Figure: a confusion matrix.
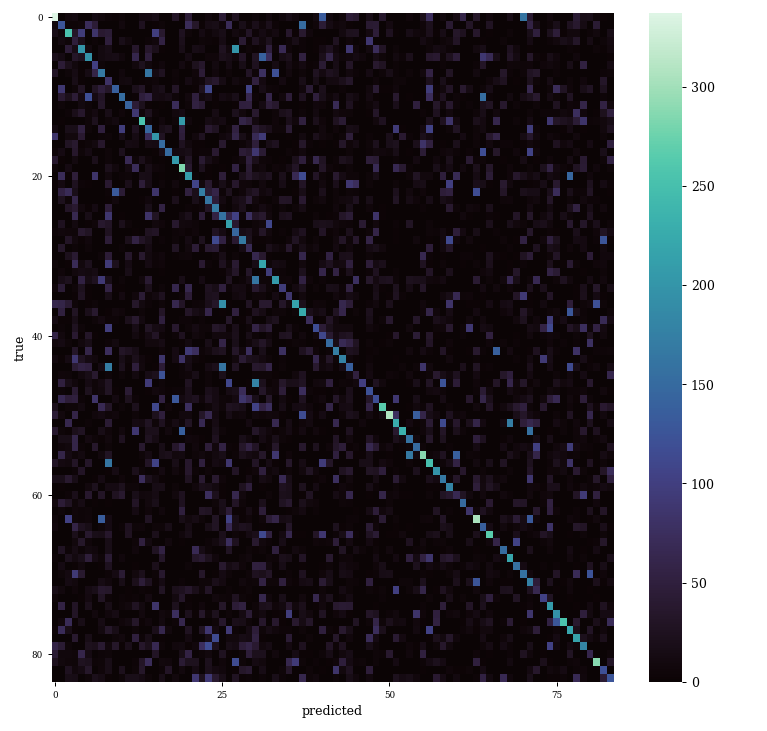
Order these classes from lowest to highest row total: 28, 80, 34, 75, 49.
80, 34, 75, 28, 49
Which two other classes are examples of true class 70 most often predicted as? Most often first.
80, 3
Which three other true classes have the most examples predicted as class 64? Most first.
10, 17, 5
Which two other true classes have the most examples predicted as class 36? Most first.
81, 20
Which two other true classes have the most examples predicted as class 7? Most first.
63, 33
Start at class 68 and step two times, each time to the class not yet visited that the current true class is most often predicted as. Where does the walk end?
8
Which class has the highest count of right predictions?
0
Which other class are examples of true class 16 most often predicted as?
55
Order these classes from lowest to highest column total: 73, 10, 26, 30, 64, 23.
73, 10, 64, 26, 23, 30
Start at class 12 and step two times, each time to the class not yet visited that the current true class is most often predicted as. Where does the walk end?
24
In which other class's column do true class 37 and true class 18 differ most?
77
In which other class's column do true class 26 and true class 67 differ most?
32
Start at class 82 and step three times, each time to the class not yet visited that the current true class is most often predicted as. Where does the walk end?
69
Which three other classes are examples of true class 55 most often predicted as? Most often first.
53, 60, 33
